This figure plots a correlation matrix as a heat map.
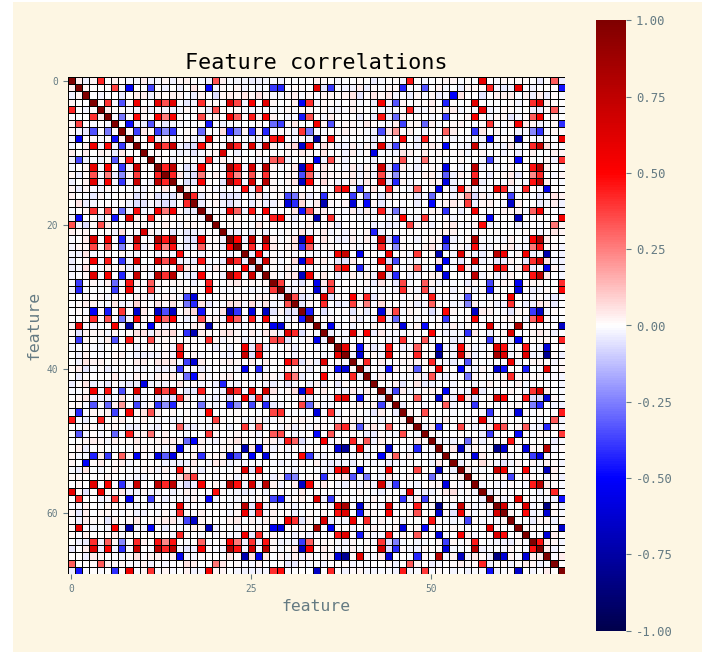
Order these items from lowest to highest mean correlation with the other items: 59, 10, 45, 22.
45, 10, 59, 22
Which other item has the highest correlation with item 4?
57
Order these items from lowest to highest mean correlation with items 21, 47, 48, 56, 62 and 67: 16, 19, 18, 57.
19, 16, 18, 57
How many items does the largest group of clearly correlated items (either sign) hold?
20
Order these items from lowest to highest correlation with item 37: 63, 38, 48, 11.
11, 48, 63, 38
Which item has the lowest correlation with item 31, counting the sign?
17
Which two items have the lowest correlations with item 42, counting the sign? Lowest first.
10, 21
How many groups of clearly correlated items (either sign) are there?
7
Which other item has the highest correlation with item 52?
32
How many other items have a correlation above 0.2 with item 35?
6
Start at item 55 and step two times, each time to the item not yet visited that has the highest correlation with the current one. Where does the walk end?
16
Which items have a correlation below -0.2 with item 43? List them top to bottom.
7, 32, 45, 52
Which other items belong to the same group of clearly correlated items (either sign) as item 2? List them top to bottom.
53
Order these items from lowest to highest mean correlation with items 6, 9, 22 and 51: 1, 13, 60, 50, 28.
60, 28, 50, 1, 13
